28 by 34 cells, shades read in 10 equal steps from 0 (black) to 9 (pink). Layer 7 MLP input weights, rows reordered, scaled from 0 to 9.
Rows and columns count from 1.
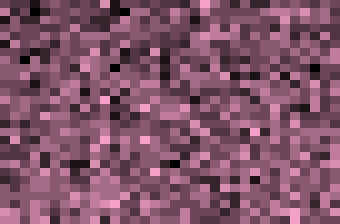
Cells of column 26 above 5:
6
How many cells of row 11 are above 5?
13
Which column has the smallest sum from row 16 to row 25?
1
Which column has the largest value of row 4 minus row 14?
8
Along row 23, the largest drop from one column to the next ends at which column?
26
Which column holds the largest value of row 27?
30
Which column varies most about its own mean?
12
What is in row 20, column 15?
5
